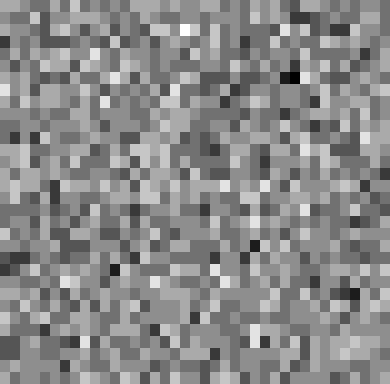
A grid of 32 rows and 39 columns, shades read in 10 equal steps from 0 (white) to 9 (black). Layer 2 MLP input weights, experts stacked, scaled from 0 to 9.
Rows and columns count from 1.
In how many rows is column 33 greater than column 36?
10
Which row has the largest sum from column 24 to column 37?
7
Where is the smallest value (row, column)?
3, 19
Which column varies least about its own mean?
38
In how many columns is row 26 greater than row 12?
13
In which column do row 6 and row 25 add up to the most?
36
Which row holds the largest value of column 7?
31
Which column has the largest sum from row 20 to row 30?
2
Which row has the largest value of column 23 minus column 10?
5
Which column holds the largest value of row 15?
39
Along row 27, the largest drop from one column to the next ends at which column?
21
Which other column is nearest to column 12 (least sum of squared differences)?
15
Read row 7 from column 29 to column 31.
8 9 1
